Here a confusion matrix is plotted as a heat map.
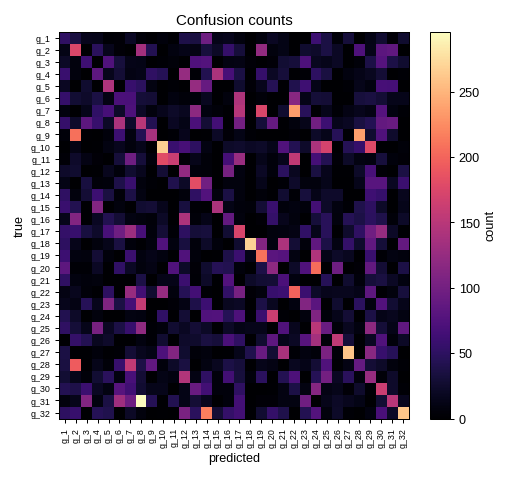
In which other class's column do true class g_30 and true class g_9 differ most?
g_28
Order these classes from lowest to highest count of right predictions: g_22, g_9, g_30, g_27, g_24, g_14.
g_14, g_24, g_9, g_30, g_22, g_27
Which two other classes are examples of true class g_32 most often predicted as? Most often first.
g_14, g_12
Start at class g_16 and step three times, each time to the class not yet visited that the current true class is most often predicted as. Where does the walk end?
g_25
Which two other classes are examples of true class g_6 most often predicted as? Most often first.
g_17, g_22
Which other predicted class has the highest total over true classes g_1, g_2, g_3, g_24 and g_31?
g_8
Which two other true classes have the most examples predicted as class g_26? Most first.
g_20, g_9
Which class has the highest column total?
g_24
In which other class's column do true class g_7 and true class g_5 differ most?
g_22
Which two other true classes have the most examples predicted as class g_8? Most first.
g_31, g_23
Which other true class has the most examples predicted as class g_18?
g_27
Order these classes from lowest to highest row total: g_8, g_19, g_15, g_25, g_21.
g_21, g_15, g_19, g_25, g_8
